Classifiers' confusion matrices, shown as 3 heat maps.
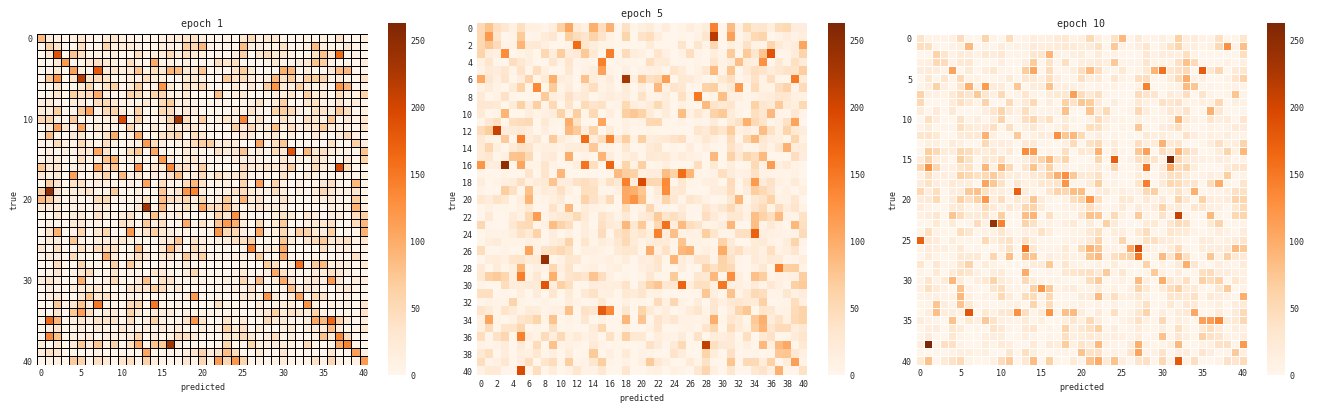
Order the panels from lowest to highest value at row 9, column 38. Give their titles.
epoch 10, epoch 5, epoch 1
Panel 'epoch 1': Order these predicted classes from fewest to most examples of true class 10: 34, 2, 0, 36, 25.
2, 34, 0, 36, 25
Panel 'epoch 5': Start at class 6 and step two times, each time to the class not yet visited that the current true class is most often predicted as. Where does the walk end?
20
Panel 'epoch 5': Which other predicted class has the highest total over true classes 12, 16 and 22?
3
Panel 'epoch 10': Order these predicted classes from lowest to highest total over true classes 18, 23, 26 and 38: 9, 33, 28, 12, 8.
12, 33, 8, 28, 9
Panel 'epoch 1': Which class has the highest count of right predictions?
5
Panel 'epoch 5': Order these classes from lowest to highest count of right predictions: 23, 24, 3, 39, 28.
28, 24, 39, 3, 23
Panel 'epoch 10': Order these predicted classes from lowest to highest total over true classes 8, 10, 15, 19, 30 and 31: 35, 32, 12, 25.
25, 35, 12, 32
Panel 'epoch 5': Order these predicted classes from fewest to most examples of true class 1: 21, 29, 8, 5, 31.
8, 21, 5, 31, 29
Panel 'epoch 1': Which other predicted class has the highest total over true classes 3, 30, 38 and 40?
16
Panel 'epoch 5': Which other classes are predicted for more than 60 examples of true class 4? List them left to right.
15, 32, 35
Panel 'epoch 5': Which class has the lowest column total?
17
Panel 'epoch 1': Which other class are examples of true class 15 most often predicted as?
9
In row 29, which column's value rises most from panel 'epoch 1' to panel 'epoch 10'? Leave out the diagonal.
13
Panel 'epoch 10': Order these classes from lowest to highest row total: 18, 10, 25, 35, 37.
37, 10, 25, 35, 18
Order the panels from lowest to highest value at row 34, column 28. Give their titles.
epoch 5, epoch 1, epoch 10
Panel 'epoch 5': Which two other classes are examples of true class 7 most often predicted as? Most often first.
32, 22
